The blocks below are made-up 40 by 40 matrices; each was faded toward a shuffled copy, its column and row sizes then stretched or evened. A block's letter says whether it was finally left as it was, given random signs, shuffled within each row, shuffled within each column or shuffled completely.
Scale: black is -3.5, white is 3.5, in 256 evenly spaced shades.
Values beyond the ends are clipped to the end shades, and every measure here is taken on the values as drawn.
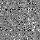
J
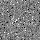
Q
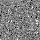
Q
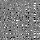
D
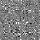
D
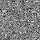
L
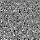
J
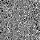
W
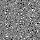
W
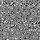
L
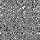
D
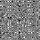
D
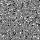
L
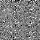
J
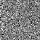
W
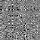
D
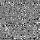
J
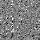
W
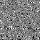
L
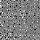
D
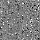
W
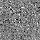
L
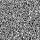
Q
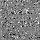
L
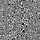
W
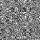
D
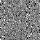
W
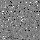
L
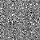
J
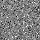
Q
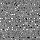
L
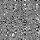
D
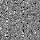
W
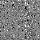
W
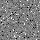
Q
